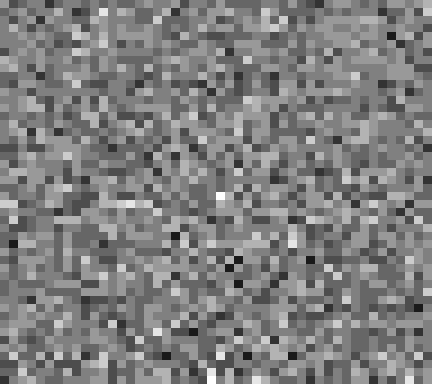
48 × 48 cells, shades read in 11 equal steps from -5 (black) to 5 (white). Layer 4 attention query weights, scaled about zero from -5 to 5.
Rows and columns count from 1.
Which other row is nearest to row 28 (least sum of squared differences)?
16
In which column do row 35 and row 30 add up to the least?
20
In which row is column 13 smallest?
19
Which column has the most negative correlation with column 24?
42
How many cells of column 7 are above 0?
17
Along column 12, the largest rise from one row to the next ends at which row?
2
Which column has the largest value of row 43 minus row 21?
27
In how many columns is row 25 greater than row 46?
23
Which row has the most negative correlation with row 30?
28
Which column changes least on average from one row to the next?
6
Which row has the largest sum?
26
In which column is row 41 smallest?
14
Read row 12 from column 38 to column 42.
2 1 0 0 0
